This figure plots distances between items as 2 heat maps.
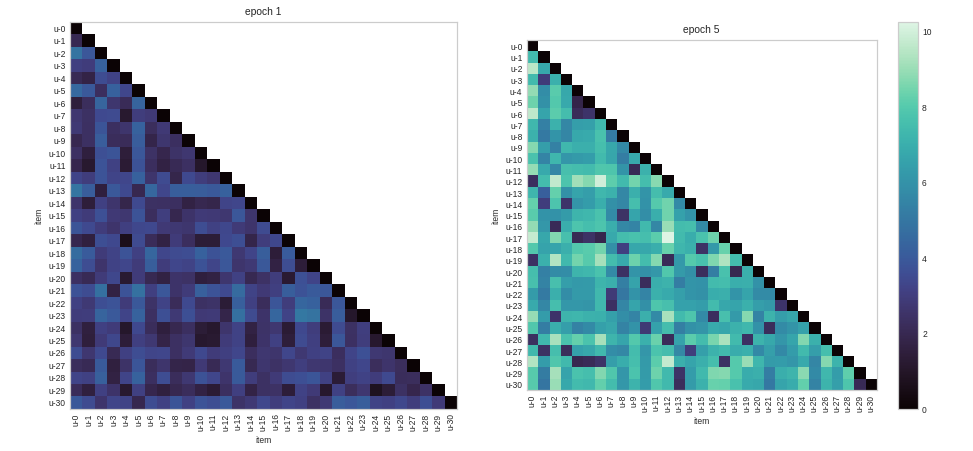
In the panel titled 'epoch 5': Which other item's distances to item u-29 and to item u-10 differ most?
u-30
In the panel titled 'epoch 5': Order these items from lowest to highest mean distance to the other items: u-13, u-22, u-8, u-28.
u-8, u-22, u-13, u-28
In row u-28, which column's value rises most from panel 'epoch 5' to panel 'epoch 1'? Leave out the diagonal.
u-5
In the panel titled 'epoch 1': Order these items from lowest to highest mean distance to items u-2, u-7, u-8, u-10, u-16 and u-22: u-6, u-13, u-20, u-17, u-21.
u-20, u-17, u-6, u-13, u-21
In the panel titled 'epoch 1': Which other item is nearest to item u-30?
u-5
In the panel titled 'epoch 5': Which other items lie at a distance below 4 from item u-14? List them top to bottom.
u-1, u-3, u-27
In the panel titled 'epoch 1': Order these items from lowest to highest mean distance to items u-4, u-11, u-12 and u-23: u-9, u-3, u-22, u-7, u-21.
u-22, u-7, u-9, u-3, u-21
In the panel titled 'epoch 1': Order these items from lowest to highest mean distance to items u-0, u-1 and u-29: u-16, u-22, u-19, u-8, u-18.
u-8, u-22, u-16, u-19, u-18
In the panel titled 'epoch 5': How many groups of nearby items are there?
9
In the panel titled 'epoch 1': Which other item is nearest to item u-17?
u-4
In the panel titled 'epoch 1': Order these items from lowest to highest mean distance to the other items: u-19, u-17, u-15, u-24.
u-24, u-17, u-15, u-19
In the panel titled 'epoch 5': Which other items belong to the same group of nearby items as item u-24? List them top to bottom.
u-2, u-16
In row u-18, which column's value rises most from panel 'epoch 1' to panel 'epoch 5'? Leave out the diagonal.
u-19
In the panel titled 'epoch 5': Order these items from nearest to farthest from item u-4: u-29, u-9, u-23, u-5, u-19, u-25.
u-5, u-25, u-23, u-9, u-29, u-19
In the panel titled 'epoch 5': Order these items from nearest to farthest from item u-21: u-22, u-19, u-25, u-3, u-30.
u-25, u-30, u-22, u-3, u-19
